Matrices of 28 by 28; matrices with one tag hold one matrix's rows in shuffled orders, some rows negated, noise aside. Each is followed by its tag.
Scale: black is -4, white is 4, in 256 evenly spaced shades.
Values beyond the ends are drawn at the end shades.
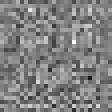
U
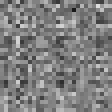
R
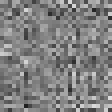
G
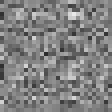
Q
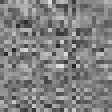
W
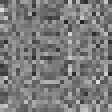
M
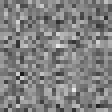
R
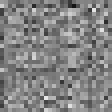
Q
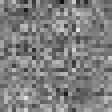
W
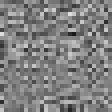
Q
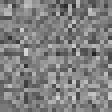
G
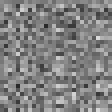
R
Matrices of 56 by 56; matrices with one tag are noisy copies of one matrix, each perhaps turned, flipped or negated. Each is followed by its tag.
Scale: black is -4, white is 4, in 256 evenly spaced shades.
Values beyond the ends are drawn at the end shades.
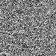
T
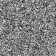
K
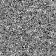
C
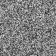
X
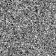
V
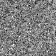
X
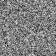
C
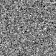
T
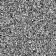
K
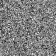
X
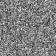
V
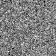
V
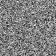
V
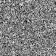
K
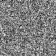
K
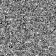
V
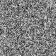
C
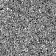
X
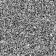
K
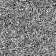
X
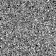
V
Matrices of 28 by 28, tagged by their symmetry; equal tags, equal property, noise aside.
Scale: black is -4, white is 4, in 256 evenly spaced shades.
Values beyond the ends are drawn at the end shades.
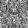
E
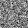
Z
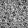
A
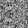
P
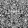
E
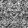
E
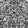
E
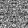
E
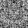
E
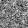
Z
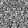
E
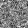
A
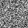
A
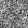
A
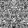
E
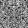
E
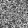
A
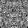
E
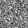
Z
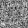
A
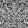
E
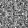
P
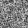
Z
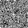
Z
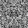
E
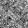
Z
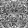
E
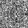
P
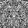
E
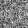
P
